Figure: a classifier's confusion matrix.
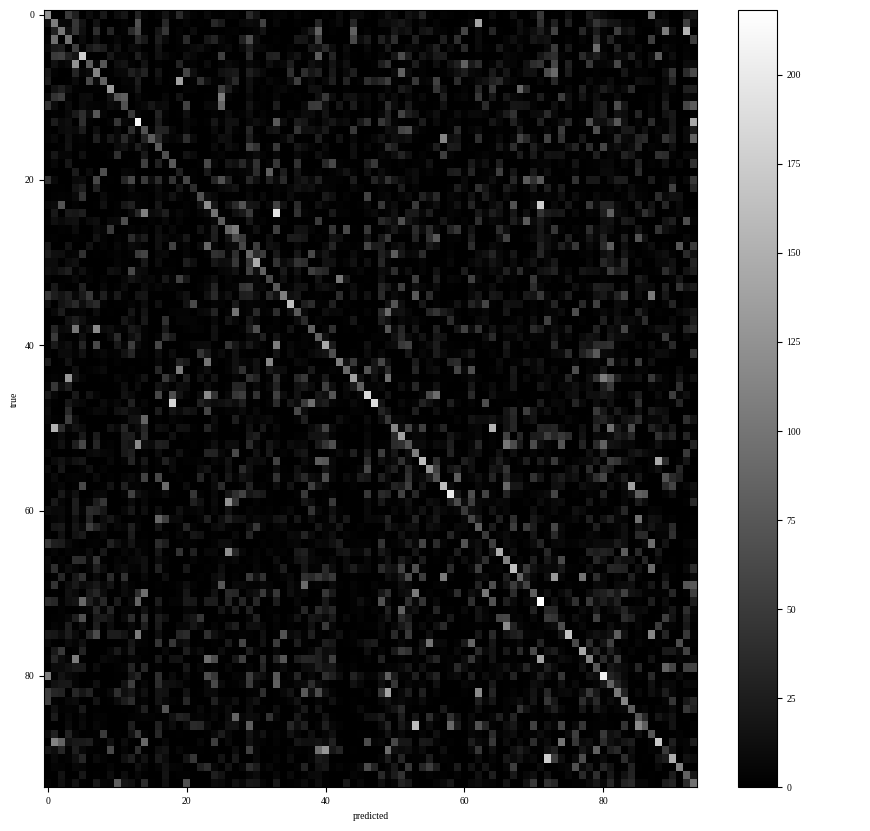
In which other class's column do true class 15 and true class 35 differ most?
57
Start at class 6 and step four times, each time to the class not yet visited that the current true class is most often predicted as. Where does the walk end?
40
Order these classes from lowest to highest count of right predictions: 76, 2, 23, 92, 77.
76, 92, 2, 23, 77
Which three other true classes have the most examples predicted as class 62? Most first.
1, 82, 86
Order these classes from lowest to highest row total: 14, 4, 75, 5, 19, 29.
19, 4, 14, 29, 5, 75
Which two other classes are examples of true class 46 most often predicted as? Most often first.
23, 56
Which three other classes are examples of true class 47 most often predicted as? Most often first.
18, 38, 63
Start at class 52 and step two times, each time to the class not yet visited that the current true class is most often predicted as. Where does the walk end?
93
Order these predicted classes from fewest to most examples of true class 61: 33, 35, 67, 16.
35, 33, 67, 16
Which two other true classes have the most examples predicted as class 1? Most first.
50, 88
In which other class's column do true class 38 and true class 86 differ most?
53
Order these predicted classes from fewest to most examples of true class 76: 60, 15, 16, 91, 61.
15, 60, 16, 91, 61
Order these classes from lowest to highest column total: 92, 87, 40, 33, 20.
20, 87, 92, 40, 33
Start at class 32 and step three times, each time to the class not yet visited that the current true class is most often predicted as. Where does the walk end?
71
